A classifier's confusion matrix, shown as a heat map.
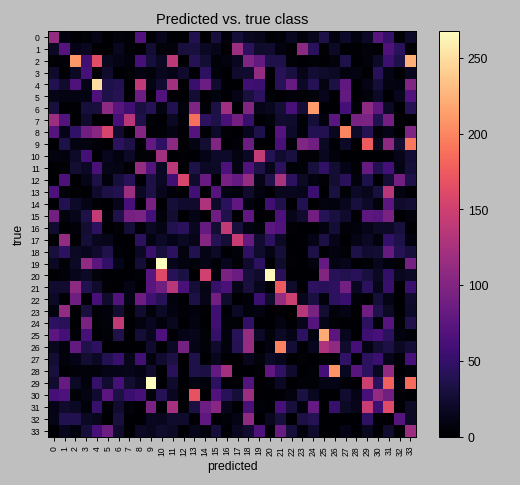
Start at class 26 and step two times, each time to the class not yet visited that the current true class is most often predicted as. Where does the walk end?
11
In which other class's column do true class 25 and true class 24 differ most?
6
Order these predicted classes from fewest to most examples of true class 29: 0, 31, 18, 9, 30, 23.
23, 0, 30, 18, 31, 9
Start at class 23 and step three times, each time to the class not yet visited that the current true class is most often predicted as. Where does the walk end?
14
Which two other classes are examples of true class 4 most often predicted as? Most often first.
8, 11
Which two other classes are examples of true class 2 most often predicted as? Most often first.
33, 4
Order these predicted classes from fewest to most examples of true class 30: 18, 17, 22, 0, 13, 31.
22, 17, 0, 31, 18, 13
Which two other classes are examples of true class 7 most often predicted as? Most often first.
13, 0
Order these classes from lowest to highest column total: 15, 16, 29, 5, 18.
5, 16, 15, 29, 18
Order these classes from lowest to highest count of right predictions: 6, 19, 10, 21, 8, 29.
19, 6, 8, 10, 29, 21
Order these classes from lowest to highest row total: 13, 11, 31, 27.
27, 13, 11, 31
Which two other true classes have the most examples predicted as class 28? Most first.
7, 26
